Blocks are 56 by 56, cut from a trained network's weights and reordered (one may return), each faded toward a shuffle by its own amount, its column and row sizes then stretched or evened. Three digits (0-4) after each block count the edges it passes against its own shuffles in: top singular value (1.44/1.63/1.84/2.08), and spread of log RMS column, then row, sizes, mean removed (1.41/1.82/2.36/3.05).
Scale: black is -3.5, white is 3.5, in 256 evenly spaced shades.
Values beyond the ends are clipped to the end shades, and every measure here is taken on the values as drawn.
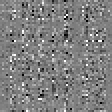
0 4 2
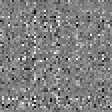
1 3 3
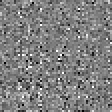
0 3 2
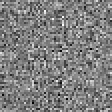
2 2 0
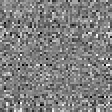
3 1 3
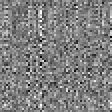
4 3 1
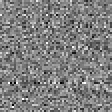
2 0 2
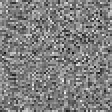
2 0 0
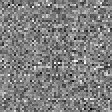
2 1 2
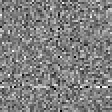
1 0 1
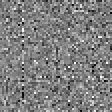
0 2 1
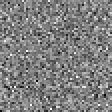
1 0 0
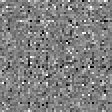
1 2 2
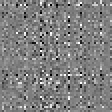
2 4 3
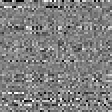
3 0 4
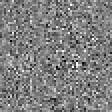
0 2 0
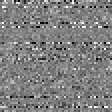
0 0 4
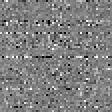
1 2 4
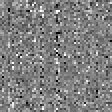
0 3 2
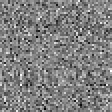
1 2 0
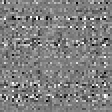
0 2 4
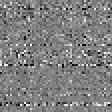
0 2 4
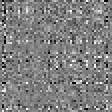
3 3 3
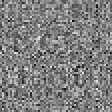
3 1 1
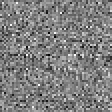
1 0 2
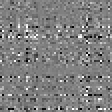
2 3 4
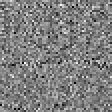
1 0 2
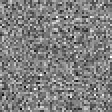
2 0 1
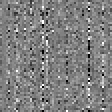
2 4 0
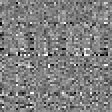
3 2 3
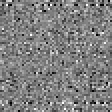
2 0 3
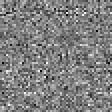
2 1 2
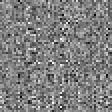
2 2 2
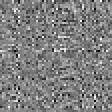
2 3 3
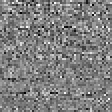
1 0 3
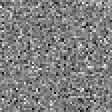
0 1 1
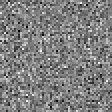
0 1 0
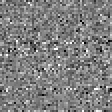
0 0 2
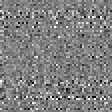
2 1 4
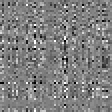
3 4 3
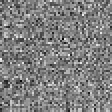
2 0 2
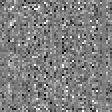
0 4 1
